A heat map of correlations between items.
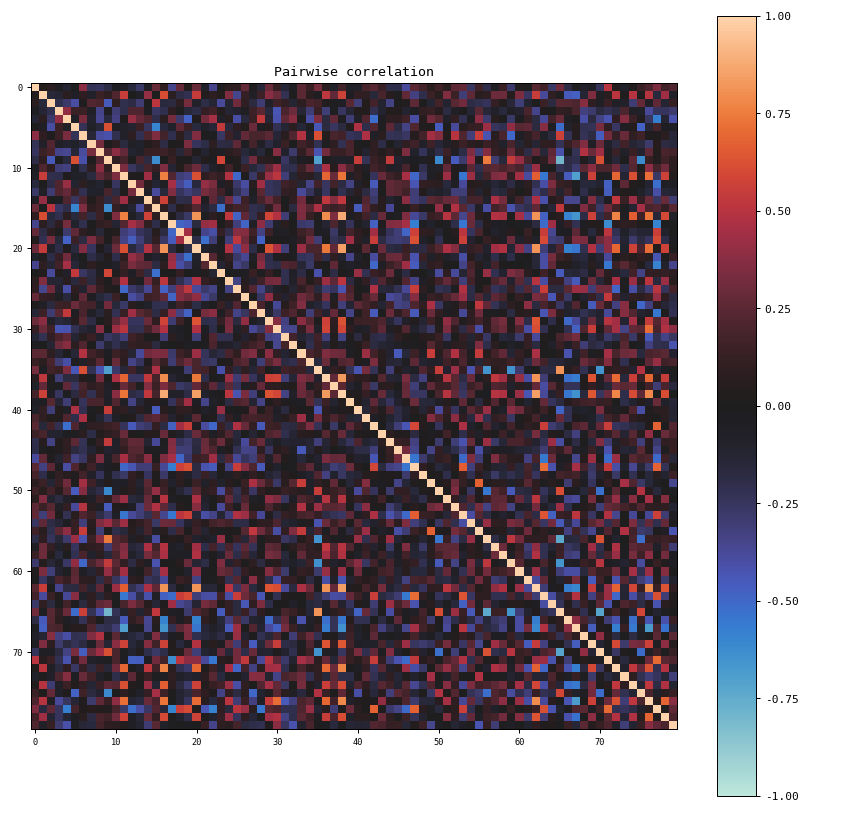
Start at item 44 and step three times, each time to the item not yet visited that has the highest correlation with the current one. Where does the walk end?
70
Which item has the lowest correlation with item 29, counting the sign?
66
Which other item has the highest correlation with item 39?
19
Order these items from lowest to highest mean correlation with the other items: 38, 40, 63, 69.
63, 40, 69, 38
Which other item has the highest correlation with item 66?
67
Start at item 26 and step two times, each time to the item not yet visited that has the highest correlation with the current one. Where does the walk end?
77
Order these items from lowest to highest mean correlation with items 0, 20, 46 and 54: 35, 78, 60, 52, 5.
5, 35, 52, 60, 78
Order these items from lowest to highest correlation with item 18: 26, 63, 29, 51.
51, 29, 26, 63
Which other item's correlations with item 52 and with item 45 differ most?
33
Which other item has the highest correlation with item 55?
49
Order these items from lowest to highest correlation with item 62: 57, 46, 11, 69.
46, 57, 69, 11
